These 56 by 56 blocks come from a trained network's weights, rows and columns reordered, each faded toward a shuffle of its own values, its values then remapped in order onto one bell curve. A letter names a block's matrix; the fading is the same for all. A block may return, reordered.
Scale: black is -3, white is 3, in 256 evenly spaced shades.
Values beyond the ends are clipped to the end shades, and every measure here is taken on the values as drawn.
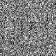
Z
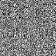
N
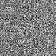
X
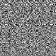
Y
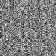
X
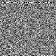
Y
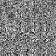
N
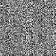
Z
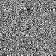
X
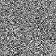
Z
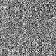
X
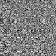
Y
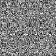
Y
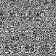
Y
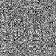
X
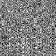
N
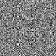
Z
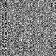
N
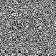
Z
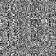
N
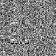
N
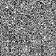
Z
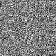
X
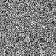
X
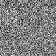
X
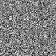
X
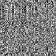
N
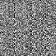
N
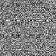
Y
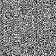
N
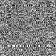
Y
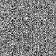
Z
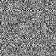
Y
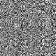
Z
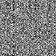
N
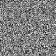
Y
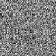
N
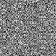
X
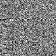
N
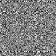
Y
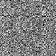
N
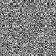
Y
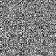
Z
